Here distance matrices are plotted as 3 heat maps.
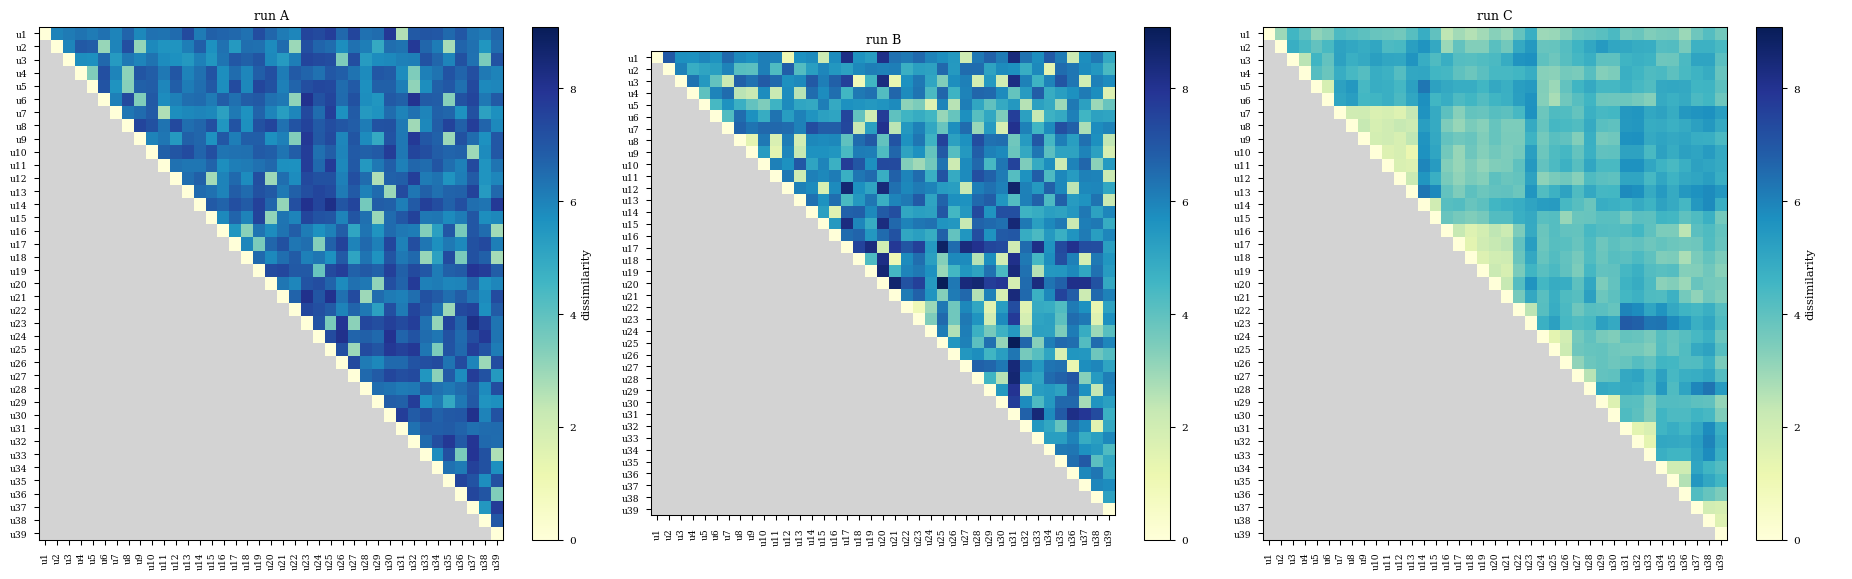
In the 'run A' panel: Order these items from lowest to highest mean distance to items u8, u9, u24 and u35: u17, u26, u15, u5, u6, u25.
u6, u17, u5, u15, u26, u25
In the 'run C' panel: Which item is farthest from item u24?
u14
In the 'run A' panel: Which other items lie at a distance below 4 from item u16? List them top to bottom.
u18, u33, u36, u39
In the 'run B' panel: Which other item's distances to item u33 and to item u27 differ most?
u36
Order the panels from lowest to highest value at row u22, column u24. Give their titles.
run B, run C, run A
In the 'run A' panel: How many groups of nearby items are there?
12
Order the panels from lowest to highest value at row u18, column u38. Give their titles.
run C, run B, run A
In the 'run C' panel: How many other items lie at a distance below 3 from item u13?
6
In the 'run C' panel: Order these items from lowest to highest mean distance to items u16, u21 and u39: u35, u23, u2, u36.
u36, u2, u35, u23
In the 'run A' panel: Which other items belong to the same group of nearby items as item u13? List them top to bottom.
u30
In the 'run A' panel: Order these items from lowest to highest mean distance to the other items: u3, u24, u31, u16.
u16, u3, u31, u24
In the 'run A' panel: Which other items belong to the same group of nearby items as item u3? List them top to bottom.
u26, u38
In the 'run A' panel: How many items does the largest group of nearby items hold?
5
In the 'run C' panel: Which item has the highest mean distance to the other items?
u23
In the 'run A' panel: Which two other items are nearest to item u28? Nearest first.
u21, u14
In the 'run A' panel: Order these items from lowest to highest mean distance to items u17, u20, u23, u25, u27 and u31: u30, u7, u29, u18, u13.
u18, u29, u7, u13, u30
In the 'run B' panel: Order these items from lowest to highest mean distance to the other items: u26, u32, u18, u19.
u26, u32, u18, u19
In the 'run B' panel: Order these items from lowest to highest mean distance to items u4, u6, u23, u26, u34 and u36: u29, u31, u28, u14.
u29, u14, u28, u31
